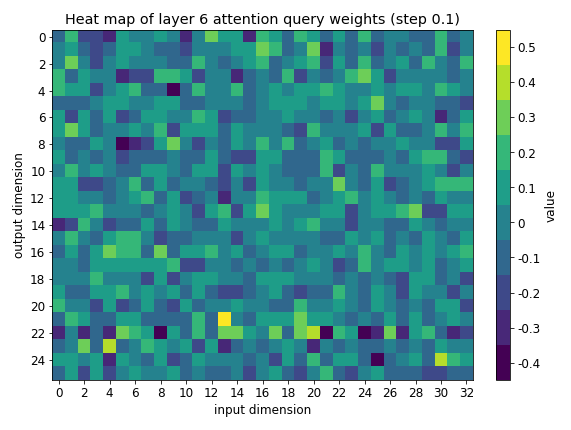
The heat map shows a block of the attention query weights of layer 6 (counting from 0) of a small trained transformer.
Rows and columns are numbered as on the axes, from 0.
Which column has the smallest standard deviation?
28
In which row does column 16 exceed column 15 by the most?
0
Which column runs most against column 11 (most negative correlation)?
9
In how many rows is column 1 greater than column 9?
13
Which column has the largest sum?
16
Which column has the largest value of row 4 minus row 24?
25
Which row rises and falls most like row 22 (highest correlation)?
1
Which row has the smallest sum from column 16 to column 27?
23
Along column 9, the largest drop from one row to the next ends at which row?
4
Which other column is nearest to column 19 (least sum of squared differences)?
26
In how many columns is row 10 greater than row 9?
12
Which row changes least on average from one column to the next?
5
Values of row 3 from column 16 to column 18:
0 -0.1 0.2
